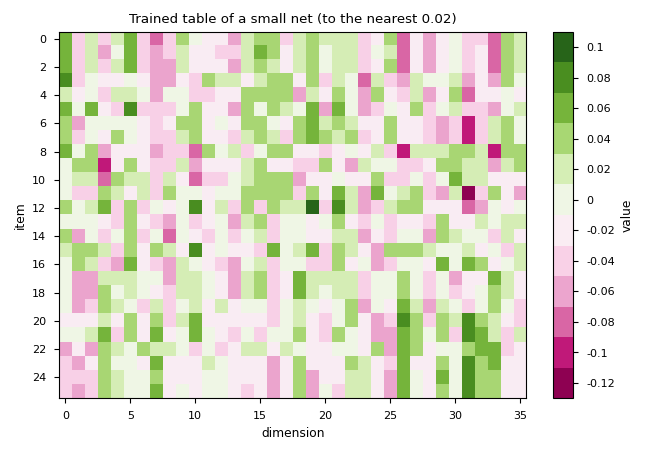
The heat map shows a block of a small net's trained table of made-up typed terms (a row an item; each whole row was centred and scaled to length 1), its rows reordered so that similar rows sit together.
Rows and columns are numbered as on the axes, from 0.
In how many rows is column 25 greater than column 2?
8
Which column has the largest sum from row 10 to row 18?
21
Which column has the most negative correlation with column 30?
18
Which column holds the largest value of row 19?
26
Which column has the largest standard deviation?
31
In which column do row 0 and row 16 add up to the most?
5
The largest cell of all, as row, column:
12, 19
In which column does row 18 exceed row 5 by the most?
33
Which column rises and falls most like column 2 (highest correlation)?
35
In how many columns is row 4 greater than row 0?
14
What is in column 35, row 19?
-0.04
